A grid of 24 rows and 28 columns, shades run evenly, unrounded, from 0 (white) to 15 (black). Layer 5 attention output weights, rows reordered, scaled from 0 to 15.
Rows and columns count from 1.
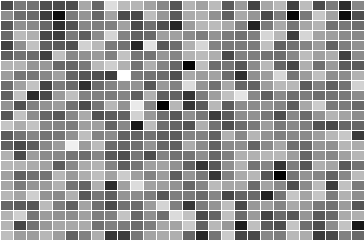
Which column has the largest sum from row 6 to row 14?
13
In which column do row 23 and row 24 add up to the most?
19
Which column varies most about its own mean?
15
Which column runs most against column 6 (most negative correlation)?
21
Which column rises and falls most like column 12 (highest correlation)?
7
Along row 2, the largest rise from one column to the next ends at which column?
27
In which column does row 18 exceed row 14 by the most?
22
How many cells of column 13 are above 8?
11
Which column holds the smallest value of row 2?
25
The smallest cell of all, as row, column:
8, 10
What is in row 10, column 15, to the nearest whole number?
12
